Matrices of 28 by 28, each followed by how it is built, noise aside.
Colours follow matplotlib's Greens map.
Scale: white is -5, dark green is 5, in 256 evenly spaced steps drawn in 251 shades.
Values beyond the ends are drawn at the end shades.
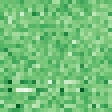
uneven rows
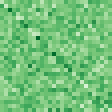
diagonal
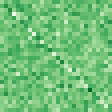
diagonal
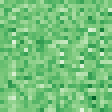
low rank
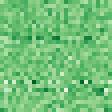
uneven rows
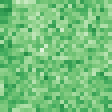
smooth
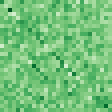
diagonal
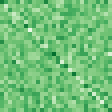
diagonal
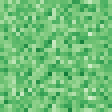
repeating rows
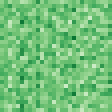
repeating rows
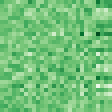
low rank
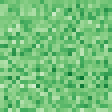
low rank
